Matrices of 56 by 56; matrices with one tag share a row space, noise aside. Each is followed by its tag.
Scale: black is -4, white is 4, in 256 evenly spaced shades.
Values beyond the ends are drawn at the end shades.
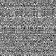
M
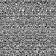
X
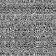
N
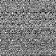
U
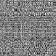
N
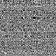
M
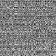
N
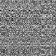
U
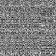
U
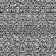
X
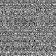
N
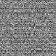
N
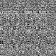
X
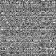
U
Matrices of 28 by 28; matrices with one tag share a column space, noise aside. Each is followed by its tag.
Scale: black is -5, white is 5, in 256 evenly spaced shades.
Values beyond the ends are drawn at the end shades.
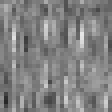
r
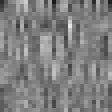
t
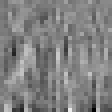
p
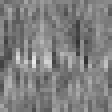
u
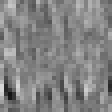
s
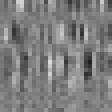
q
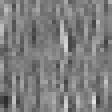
r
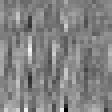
p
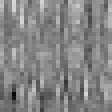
s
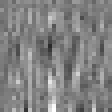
p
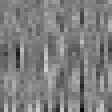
p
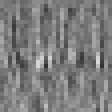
u
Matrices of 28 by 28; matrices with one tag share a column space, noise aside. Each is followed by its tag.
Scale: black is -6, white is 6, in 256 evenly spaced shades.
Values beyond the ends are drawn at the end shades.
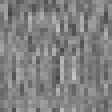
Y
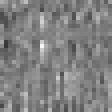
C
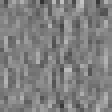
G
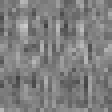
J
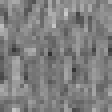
Y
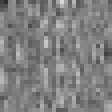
G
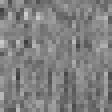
C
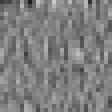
G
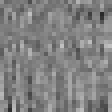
C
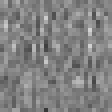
J
